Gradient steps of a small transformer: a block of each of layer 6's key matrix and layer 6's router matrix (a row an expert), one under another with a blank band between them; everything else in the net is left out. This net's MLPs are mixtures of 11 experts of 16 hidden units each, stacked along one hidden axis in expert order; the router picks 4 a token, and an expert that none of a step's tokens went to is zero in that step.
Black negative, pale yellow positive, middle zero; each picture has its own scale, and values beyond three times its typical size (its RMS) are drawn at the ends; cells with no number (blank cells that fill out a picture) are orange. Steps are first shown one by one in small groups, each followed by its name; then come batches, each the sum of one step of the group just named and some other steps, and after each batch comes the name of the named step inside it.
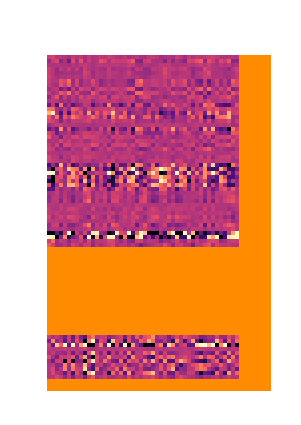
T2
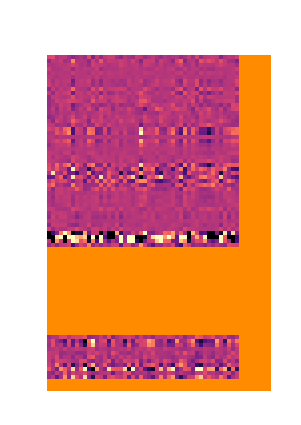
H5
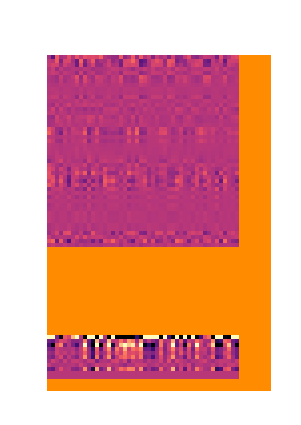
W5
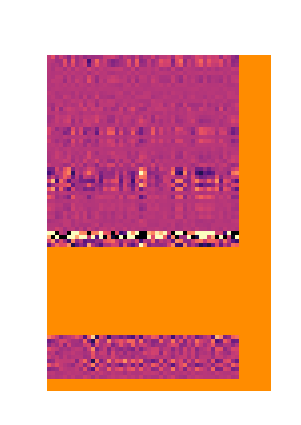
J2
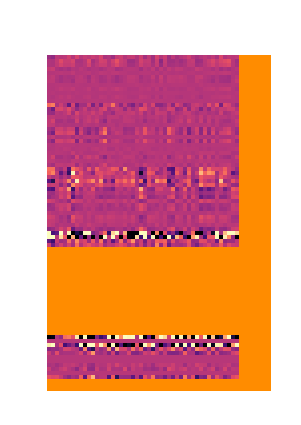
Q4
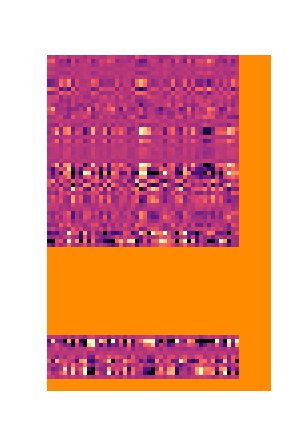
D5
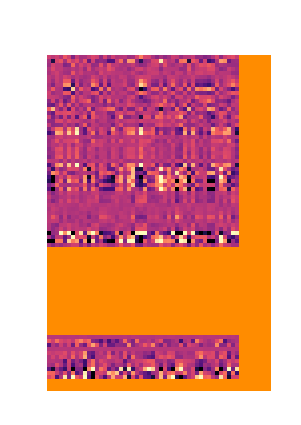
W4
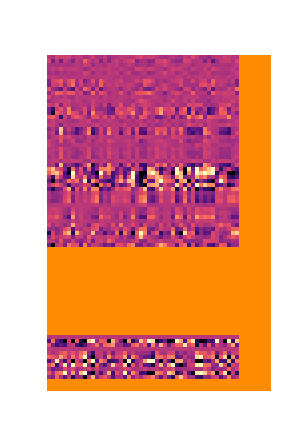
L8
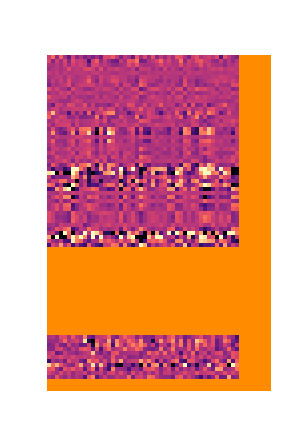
J2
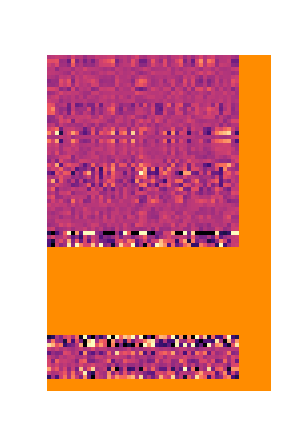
D5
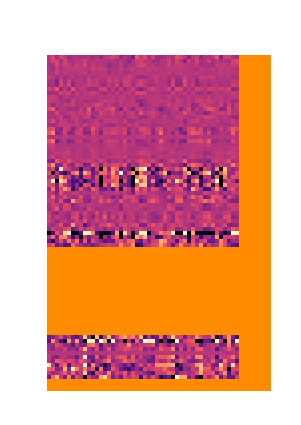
D5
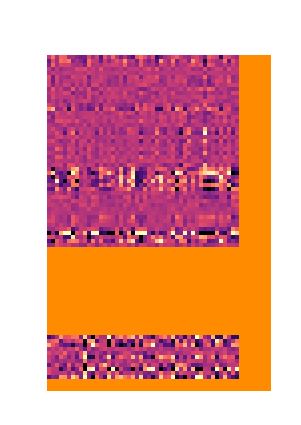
W4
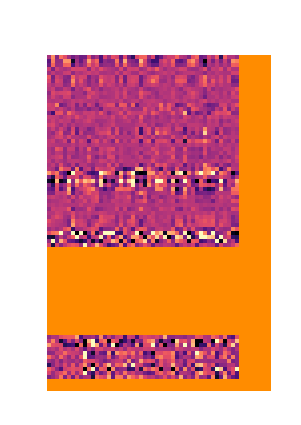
L8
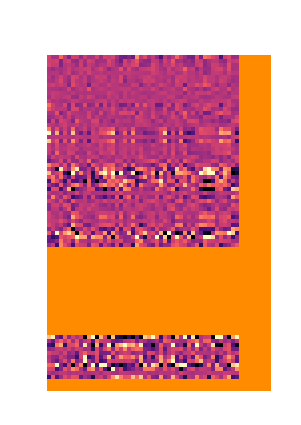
W5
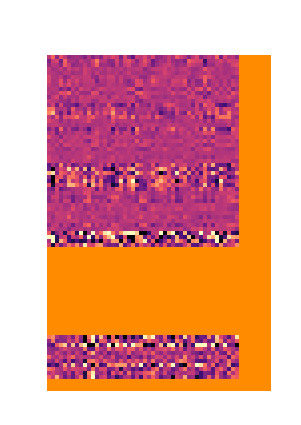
T2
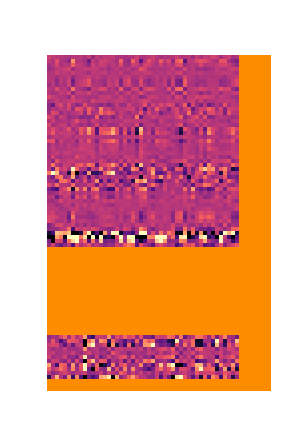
H5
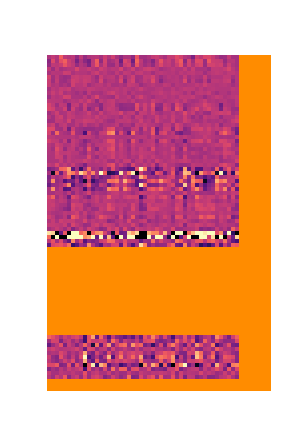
J2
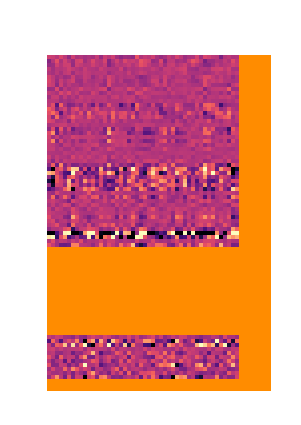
T2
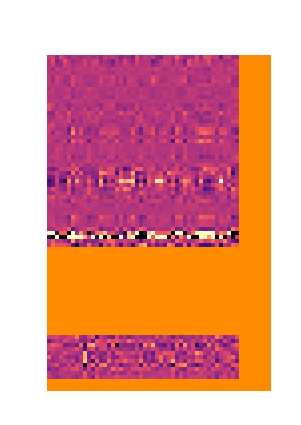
J2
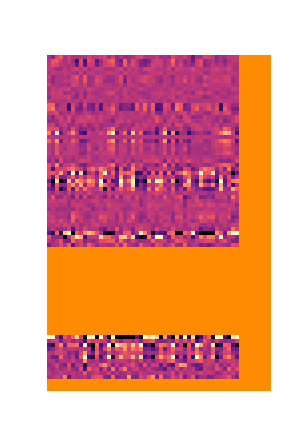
W5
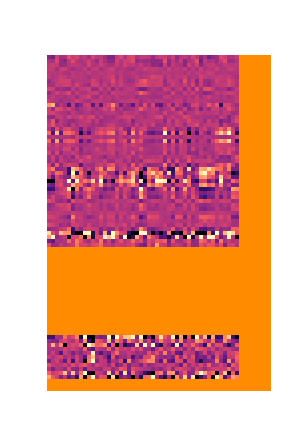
Q4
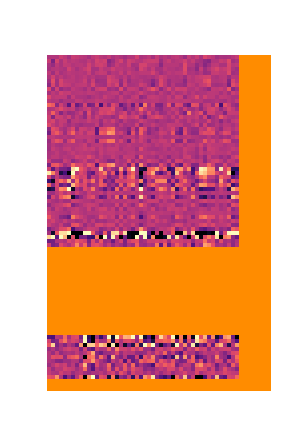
Q4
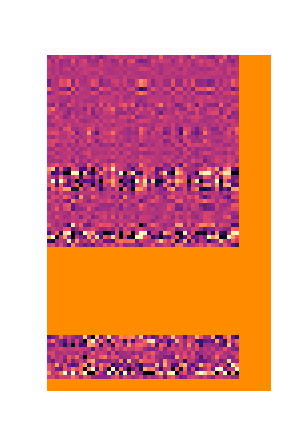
D5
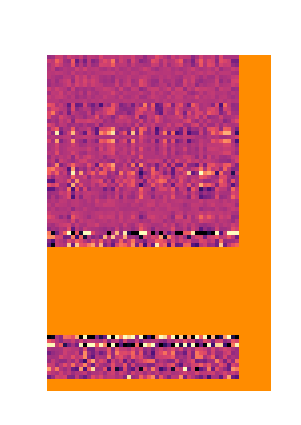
Q4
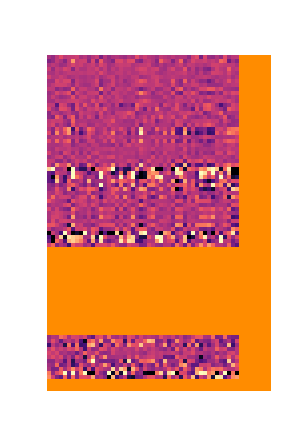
H5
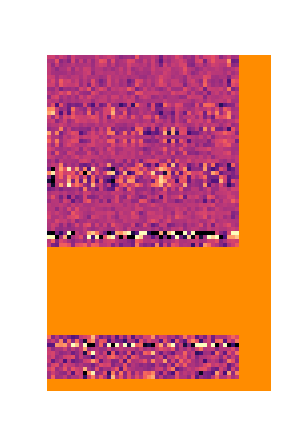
T2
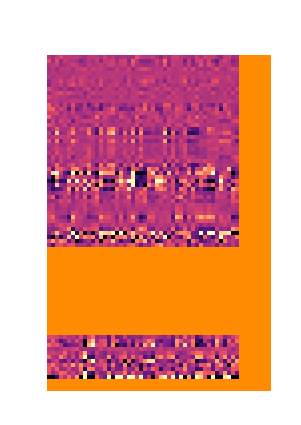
L8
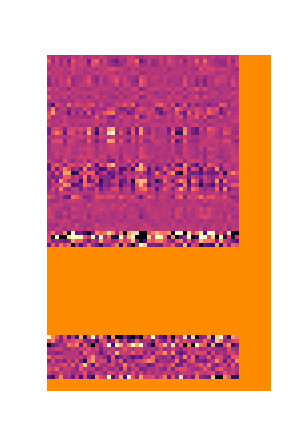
J2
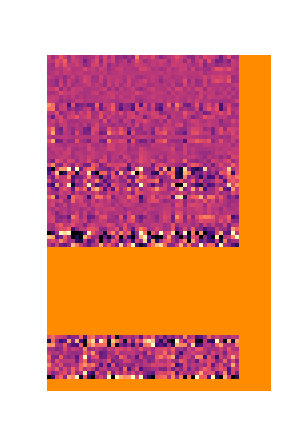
D5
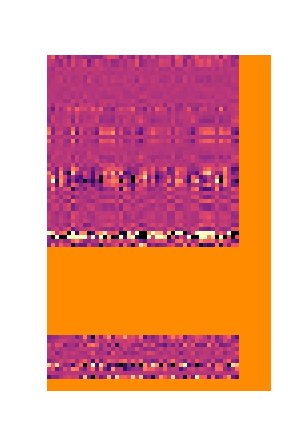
J2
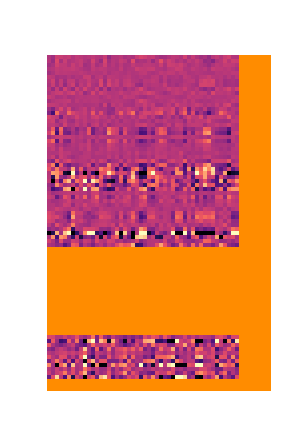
L8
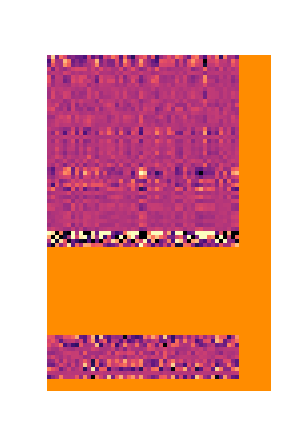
J2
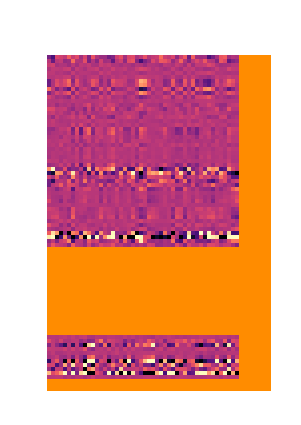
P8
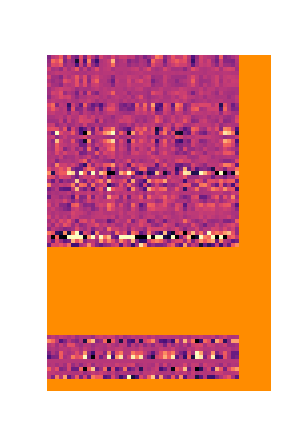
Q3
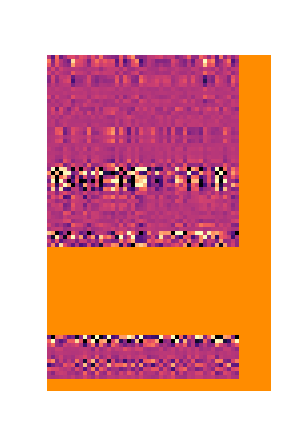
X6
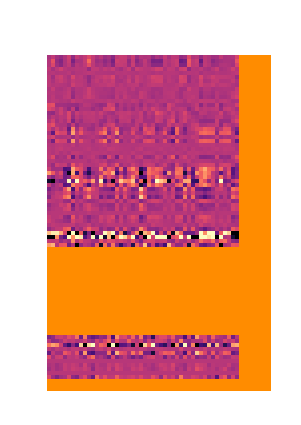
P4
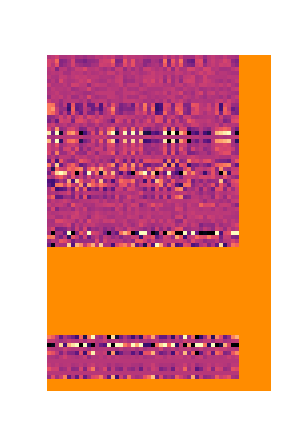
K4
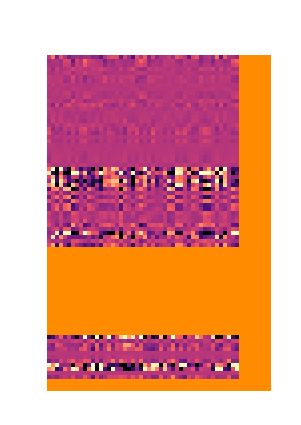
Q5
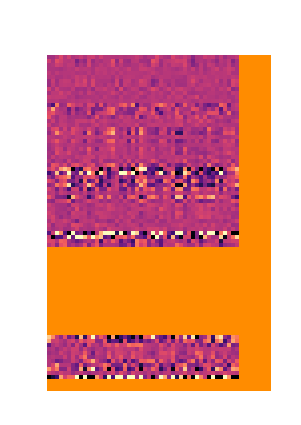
Q3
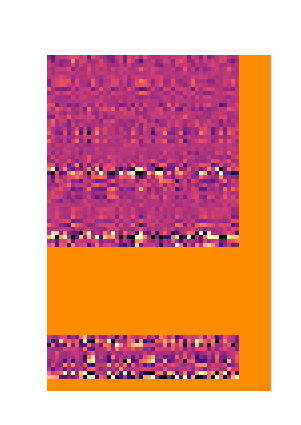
P8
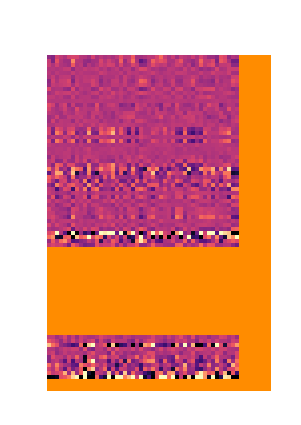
P8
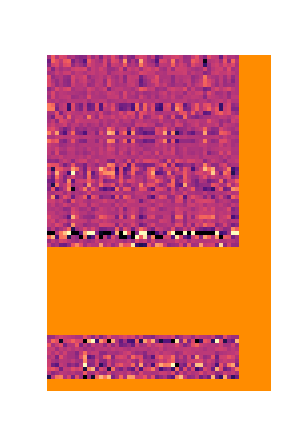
K4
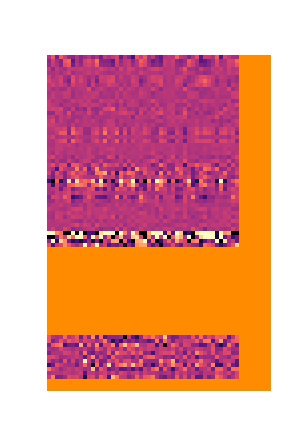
P4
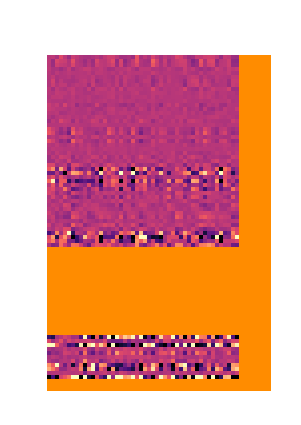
Q5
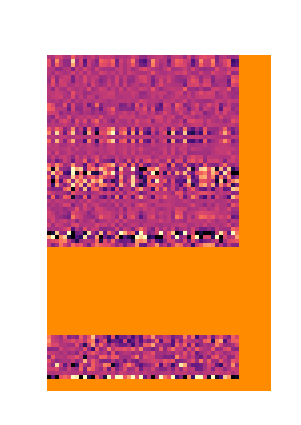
K4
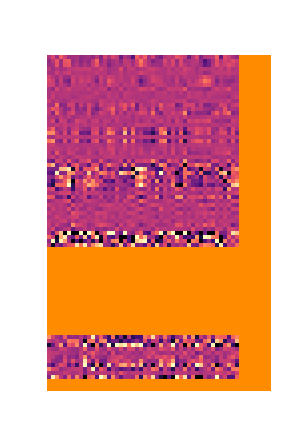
K4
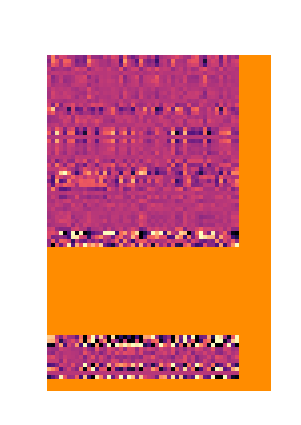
K4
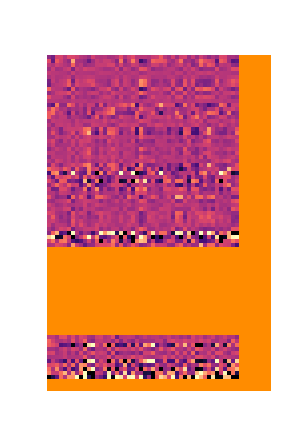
P8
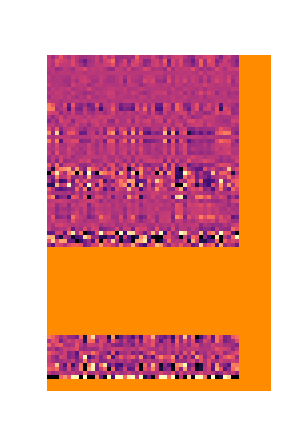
K4
